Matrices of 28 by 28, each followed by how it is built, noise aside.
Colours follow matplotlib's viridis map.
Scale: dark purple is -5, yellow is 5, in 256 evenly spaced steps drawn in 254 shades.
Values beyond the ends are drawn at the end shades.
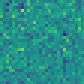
uneven columns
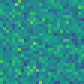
repeating rows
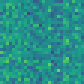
repeating rows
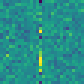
uneven columns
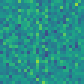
uneven columns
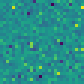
sparse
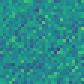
Hankel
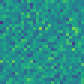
Hankel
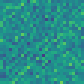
Hankel
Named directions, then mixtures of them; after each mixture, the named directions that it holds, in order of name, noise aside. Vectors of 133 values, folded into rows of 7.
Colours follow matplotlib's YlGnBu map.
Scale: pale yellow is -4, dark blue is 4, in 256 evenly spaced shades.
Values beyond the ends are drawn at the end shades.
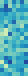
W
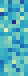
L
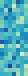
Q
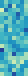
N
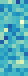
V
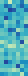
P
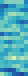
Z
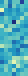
L, N.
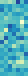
V.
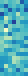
L, W, Z.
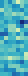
V, W, Z.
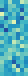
L, P.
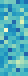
L, V.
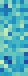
W.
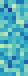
Q, W.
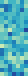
N, W, Z.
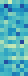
P, Z.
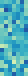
N, W.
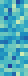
Q.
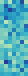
N, P, W.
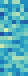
L, Z.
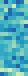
P, Q, Z.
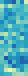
V, W, Z.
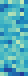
L, Z.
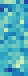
V, Z.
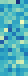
V.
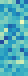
V.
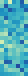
P, W.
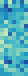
P, W.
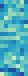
P, Z.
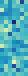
L, N, W.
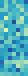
L, P, V.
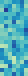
N, W.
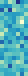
Q, V, W.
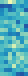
P, V, Z.
